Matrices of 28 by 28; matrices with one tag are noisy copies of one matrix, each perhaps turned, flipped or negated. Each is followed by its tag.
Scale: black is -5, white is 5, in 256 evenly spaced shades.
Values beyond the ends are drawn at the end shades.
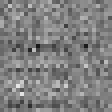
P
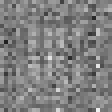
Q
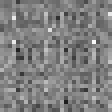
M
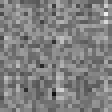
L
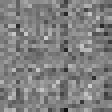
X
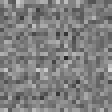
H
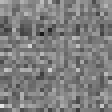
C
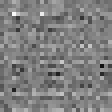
M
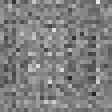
Q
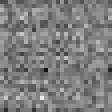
H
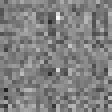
L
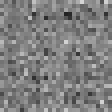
H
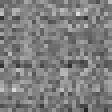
X
